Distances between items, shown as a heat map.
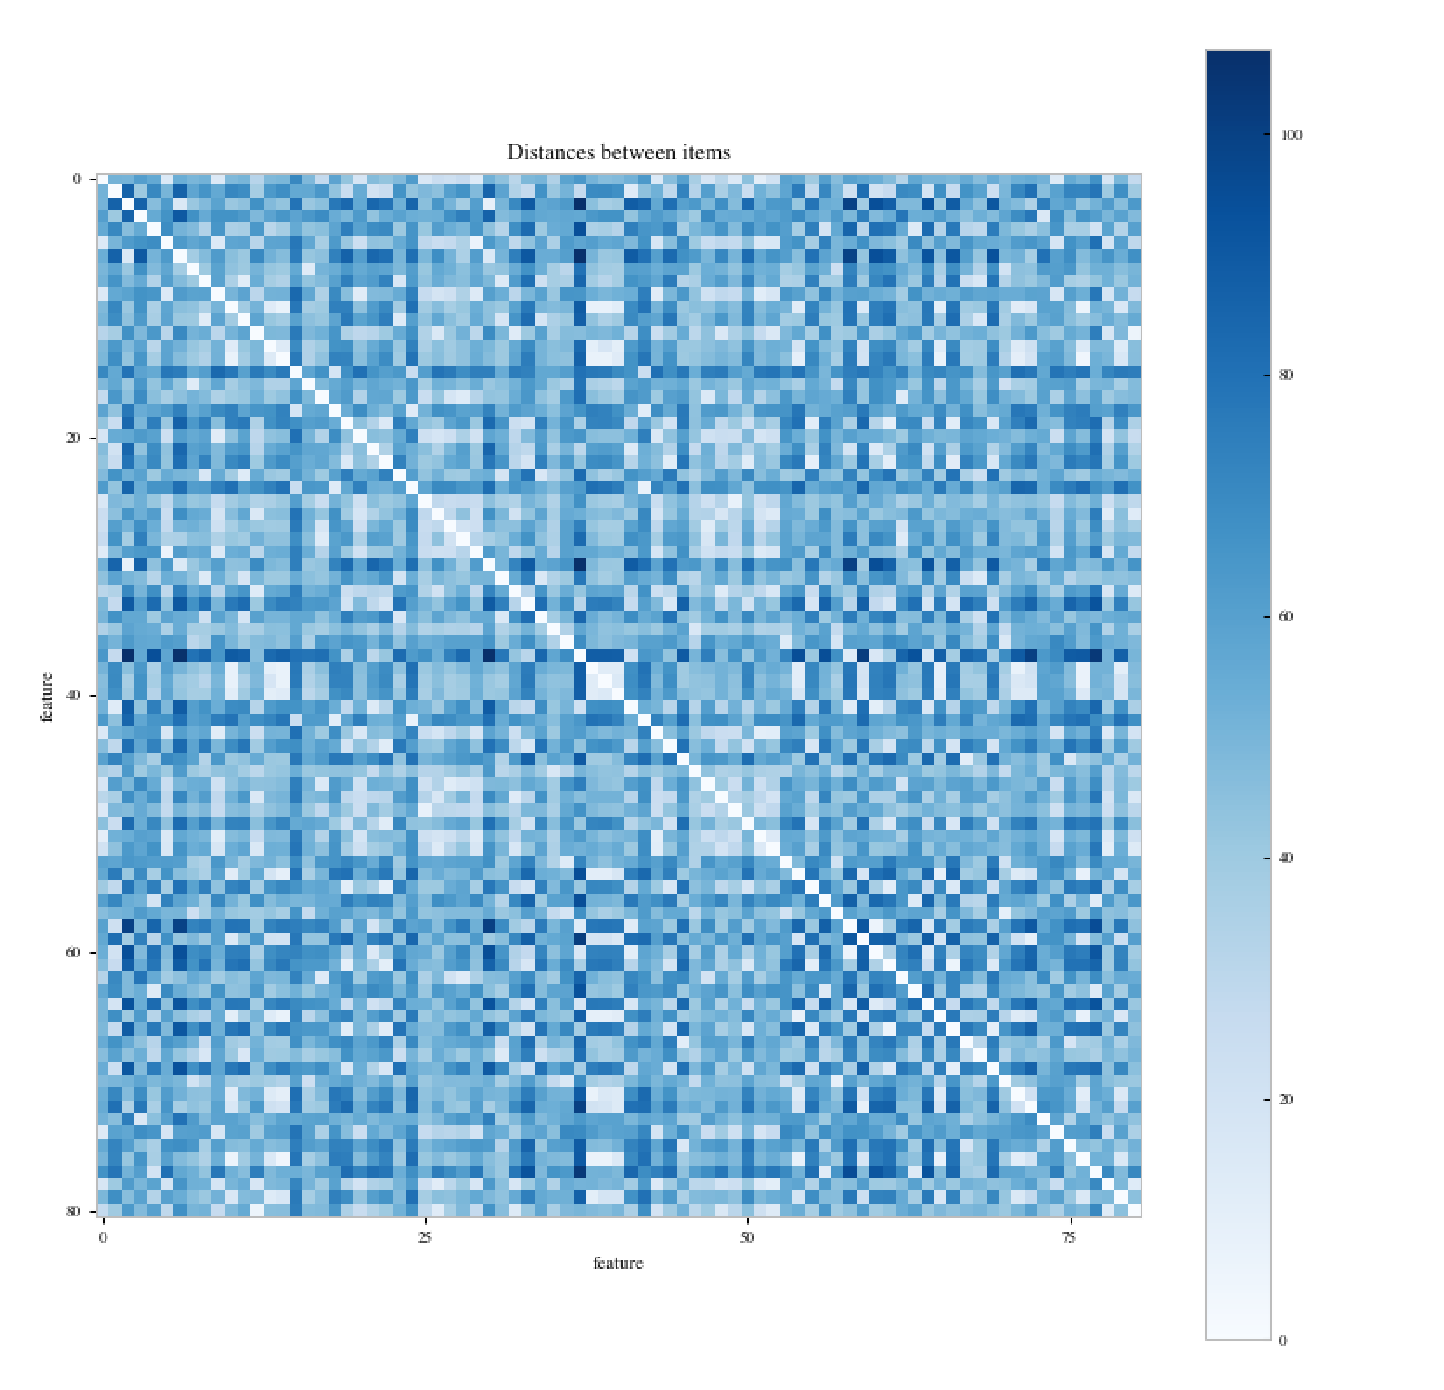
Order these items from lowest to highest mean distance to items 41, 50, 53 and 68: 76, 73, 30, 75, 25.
25, 73, 76, 75, 30
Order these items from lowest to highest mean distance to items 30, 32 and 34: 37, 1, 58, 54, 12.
12, 54, 1, 58, 37
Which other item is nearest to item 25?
49
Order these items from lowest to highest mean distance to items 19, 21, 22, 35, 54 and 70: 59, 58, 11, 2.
58, 11, 59, 2
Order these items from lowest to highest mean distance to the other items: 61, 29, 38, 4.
29, 38, 4, 61
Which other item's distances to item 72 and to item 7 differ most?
59
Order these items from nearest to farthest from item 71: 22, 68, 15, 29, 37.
68, 29, 22, 15, 37
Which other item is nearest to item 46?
35
